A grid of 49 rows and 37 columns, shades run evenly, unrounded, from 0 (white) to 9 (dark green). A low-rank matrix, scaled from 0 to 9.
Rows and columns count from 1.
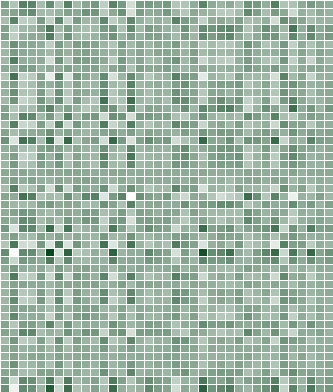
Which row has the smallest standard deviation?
22
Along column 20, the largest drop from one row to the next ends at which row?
32
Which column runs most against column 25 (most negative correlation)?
10
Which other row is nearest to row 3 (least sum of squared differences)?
38
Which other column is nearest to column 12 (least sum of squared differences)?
15
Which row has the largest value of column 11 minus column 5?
25
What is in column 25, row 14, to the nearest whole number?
6
